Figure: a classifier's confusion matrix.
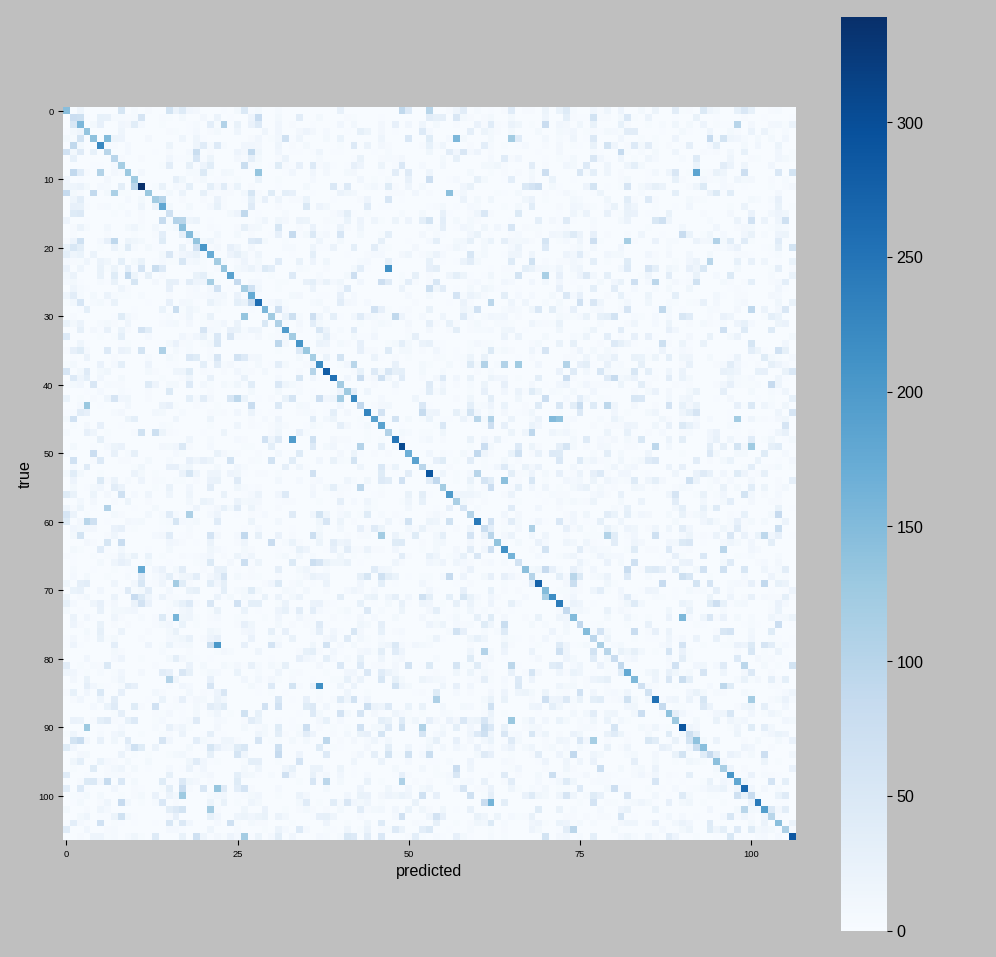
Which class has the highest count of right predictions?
11
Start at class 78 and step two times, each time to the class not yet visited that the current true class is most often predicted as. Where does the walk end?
94
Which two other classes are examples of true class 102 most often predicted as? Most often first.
21, 99
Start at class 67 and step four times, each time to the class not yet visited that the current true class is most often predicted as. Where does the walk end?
60
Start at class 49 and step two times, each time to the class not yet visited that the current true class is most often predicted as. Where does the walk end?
17
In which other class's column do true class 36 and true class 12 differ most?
56
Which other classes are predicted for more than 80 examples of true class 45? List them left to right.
60, 62, 71, 72, 98
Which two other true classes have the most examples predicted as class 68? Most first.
61, 47
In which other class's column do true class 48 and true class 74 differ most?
33
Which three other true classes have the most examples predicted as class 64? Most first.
54, 37, 75
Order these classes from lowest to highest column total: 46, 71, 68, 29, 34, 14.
29, 71, 34, 14, 68, 46
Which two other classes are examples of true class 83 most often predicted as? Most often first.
15, 90
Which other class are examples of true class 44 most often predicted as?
52
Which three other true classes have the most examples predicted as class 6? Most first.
4, 58, 98
